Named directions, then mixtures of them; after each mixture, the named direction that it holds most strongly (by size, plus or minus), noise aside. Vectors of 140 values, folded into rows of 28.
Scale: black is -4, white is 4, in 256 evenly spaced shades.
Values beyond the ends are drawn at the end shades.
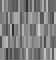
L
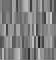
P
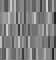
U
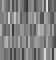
L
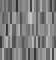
P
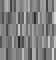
U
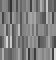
P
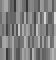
U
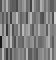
L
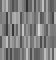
L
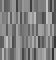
P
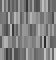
L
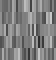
P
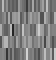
L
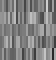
U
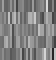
L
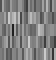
L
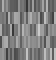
L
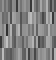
P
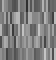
L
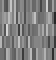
U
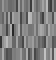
L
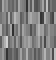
L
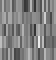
P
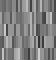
P
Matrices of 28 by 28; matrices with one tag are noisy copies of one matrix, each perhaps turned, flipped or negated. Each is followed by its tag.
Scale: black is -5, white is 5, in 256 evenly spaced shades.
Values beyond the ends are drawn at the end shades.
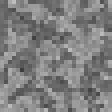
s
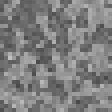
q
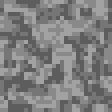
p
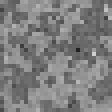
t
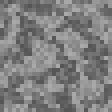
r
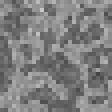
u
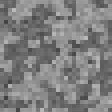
t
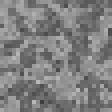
s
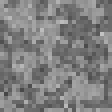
t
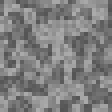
p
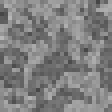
u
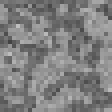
u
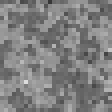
t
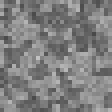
t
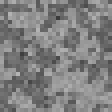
t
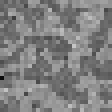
s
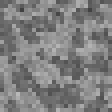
r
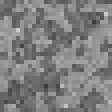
t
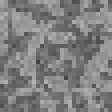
s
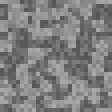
p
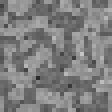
p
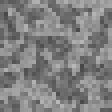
s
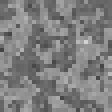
s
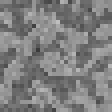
s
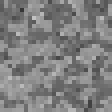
q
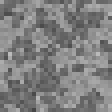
t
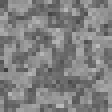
p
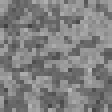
q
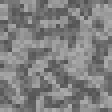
p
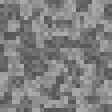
p
